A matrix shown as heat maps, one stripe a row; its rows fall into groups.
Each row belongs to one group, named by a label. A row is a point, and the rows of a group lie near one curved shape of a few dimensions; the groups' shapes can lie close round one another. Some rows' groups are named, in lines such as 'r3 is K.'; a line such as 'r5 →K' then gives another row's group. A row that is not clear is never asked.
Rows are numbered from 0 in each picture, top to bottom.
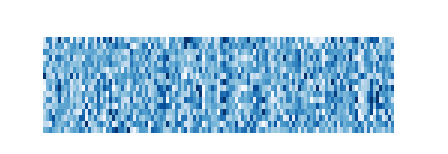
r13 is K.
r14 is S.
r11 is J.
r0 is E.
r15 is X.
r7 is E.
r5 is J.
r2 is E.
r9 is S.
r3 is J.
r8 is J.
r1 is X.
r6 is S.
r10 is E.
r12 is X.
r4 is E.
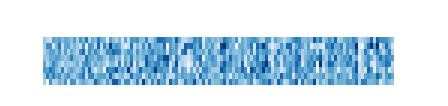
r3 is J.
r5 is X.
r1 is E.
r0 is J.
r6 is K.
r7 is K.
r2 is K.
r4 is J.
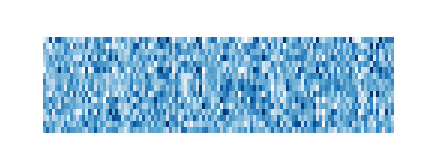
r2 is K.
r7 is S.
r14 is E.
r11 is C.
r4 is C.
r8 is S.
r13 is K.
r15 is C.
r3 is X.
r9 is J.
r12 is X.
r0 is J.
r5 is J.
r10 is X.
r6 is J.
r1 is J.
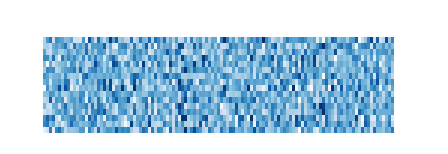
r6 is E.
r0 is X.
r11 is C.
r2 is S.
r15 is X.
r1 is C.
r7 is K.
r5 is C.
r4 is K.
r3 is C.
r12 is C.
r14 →E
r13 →C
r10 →X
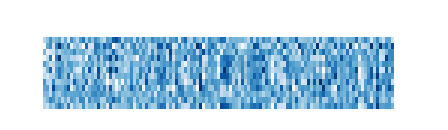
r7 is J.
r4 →S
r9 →C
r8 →K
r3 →X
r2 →K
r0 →K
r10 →K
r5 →X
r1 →J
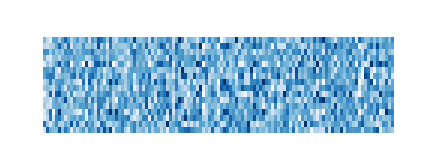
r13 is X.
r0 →C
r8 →S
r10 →C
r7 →X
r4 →J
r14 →S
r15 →E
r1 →S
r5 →C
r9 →J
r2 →E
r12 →X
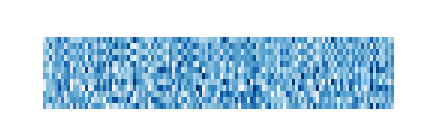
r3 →X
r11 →J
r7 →E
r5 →J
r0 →E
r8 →J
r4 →K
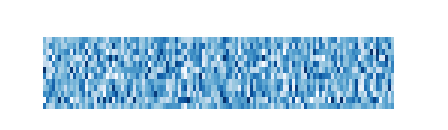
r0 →J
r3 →X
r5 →S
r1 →K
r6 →J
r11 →S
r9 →X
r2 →J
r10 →E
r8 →K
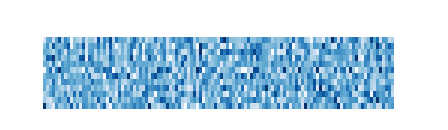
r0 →E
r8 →J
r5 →J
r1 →K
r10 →S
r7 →C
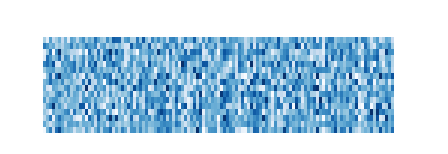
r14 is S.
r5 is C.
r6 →J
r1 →E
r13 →X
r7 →X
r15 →J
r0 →K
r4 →C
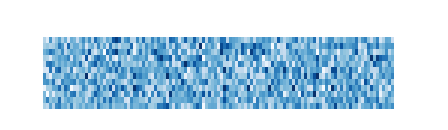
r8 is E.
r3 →J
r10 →E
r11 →J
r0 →K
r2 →X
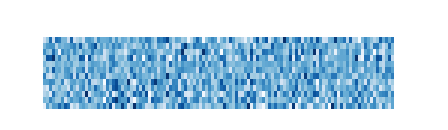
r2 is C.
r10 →X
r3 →K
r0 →J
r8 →K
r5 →K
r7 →X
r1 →C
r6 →S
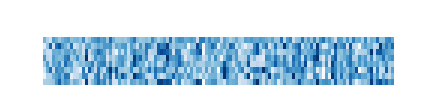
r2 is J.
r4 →E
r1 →J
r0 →K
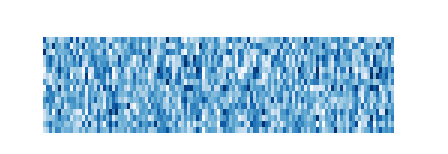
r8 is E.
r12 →X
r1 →K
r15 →J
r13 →J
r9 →K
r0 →S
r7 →S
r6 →J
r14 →X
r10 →C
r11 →X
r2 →S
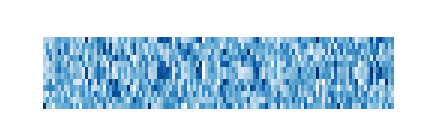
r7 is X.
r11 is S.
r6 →J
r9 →K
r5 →J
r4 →S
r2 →E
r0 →J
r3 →X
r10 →E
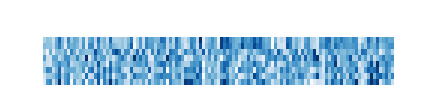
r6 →J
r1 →S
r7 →E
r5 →E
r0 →S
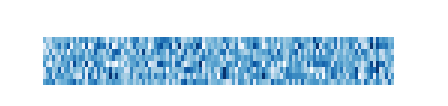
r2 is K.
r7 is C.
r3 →C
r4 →J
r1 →J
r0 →J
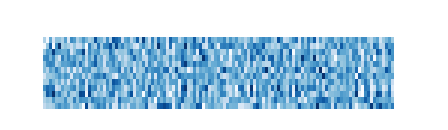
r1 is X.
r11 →J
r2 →K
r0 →K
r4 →C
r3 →C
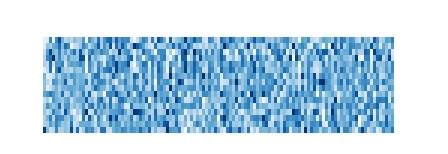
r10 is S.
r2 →C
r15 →S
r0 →X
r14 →J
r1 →E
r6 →K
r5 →X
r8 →K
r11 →E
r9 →X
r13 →X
